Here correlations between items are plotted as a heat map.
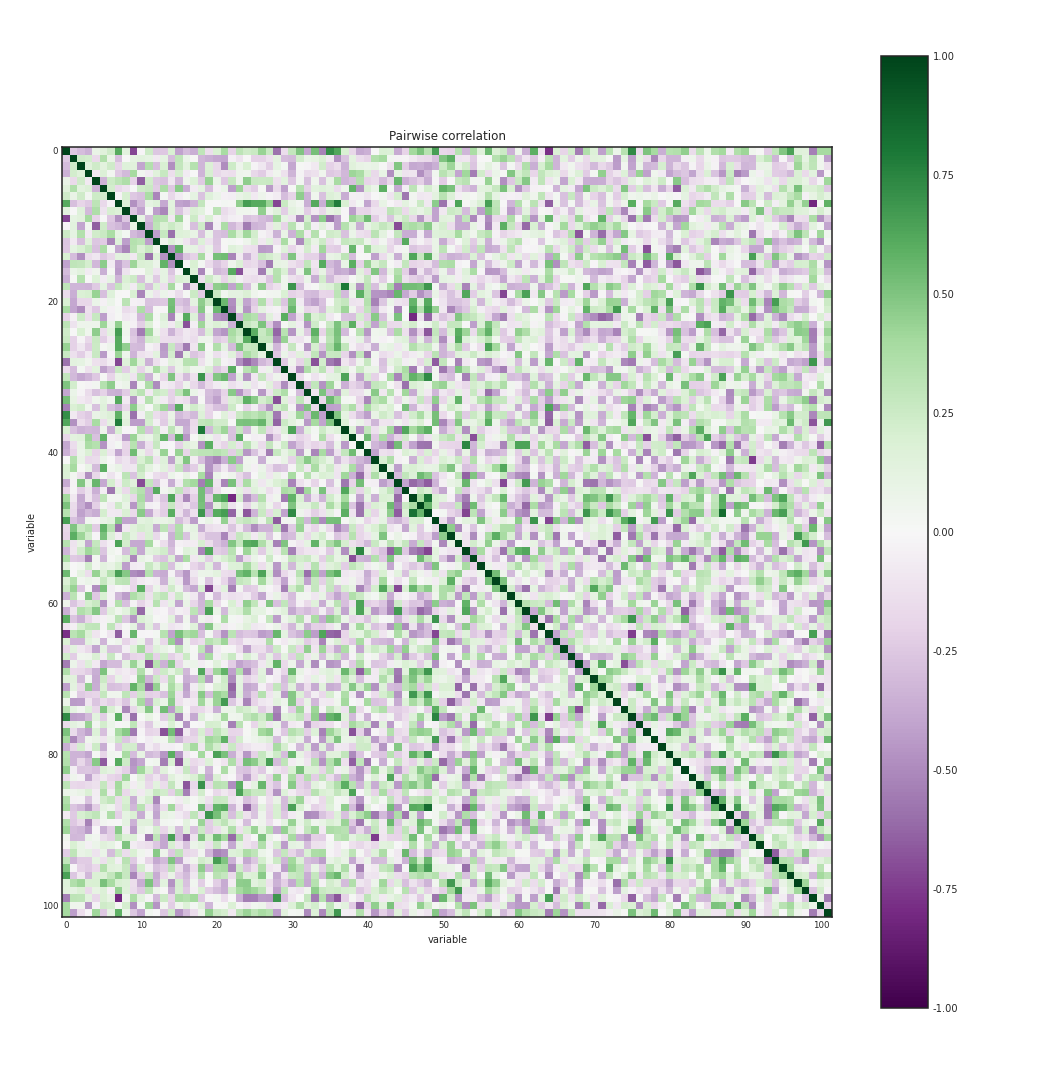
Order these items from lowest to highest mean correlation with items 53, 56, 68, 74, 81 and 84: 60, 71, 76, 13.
13, 71, 76, 60
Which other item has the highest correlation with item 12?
45
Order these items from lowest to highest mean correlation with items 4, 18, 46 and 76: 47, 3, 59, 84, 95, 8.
59, 3, 47, 8, 95, 84
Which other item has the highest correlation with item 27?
81
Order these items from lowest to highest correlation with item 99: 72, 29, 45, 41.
29, 45, 72, 41
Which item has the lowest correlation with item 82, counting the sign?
61
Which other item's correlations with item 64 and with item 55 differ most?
49
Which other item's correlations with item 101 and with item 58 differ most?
19
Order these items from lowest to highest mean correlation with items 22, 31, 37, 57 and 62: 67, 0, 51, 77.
51, 67, 77, 0
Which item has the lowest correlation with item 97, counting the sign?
73
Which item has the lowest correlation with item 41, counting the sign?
91
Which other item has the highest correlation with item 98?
52
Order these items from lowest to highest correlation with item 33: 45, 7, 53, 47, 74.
53, 45, 47, 74, 7
